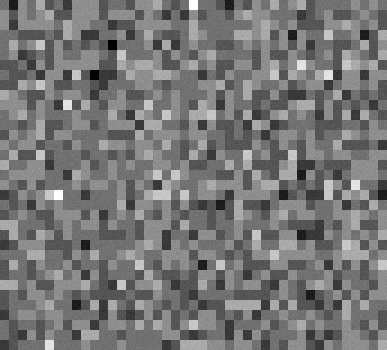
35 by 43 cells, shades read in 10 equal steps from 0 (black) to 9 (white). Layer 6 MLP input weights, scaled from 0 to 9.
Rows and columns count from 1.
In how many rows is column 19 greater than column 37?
15
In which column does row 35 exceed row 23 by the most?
6
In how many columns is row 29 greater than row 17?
19
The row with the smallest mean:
30
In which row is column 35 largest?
11
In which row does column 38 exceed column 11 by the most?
10
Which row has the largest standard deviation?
20
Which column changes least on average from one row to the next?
12
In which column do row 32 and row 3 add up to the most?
39
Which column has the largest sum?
17
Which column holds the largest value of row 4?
37
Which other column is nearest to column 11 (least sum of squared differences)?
41
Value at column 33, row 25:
6
